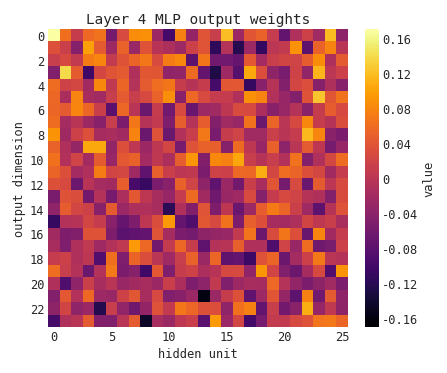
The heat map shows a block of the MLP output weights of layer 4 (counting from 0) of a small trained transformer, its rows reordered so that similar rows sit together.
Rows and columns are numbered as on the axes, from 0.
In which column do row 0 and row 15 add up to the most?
15
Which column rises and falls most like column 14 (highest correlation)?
16
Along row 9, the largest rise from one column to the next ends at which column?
3
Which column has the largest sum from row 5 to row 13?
0
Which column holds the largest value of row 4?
4
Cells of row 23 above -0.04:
19
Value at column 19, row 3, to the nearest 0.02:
-0.04
